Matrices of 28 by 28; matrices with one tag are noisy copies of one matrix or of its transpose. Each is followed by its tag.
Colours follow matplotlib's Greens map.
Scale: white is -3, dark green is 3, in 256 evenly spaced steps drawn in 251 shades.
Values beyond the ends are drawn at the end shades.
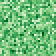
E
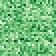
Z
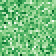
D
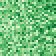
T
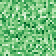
E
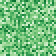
Z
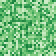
Z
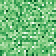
Z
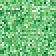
Z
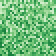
T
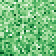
T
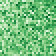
T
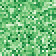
D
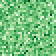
E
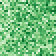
T
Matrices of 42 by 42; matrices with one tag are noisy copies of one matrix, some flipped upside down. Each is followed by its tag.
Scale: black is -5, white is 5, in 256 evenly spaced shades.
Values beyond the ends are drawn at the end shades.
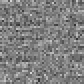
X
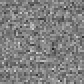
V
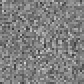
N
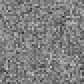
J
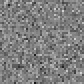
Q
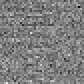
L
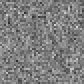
J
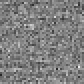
V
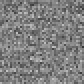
V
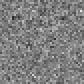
Q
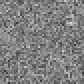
J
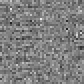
X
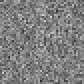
N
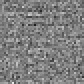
L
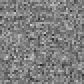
V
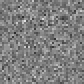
Q
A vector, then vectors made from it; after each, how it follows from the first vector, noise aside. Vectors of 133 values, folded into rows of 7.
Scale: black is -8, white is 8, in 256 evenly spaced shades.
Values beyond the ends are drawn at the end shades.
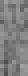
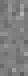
reversed, negated, partly zeroed.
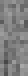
copied.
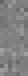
reversed, negated, partly zeroed.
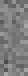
sign-scrambled.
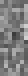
wrapped around, negated, scaled up.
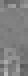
negated, partly zeroed.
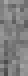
copied.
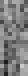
scaled up.
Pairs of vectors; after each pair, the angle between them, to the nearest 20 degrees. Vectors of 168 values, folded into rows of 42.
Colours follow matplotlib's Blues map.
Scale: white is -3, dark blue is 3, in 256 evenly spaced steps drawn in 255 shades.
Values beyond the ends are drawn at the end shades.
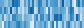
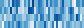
20 degrees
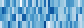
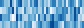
120 degrees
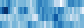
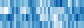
140 degrees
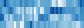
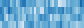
40 degrees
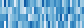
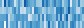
20 degrees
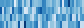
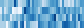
140 degrees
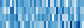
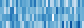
20 degrees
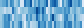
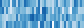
80 degrees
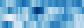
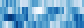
160 degrees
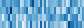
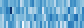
40 degrees
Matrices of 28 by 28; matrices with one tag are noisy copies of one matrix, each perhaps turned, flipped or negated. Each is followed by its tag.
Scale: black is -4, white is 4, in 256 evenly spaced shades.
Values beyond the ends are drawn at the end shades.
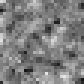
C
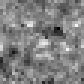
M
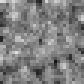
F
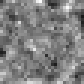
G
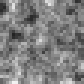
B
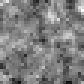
B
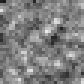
C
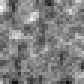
B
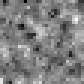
C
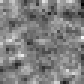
F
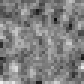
F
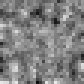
F
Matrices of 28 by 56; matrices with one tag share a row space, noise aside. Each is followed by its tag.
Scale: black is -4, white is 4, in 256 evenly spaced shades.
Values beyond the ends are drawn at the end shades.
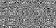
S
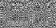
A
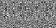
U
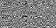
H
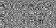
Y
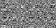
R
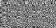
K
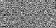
R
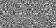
U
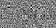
H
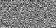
R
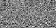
R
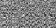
R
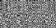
K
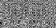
K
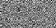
K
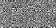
A
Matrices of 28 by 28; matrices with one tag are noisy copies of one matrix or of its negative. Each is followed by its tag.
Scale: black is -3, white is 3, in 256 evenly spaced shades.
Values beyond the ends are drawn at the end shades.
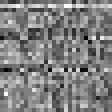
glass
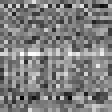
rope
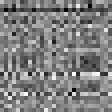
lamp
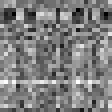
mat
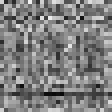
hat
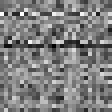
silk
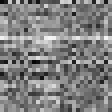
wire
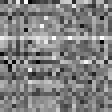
wire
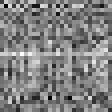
rope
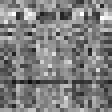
mat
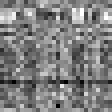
mat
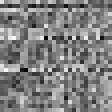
glass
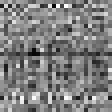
rope
